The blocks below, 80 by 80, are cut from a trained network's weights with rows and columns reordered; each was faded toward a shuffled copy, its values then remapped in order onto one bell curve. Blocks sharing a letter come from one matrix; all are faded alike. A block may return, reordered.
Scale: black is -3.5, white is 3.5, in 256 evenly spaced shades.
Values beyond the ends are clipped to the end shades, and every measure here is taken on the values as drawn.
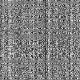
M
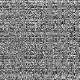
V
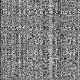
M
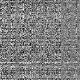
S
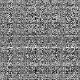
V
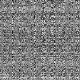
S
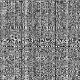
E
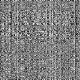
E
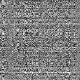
V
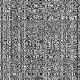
M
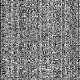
M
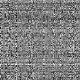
V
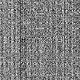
M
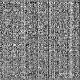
M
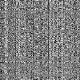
M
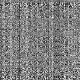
E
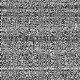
V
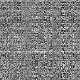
S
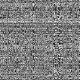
S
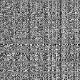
E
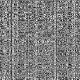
E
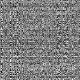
S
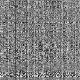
M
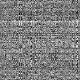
S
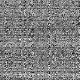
S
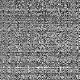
V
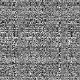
S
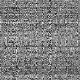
S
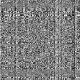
M
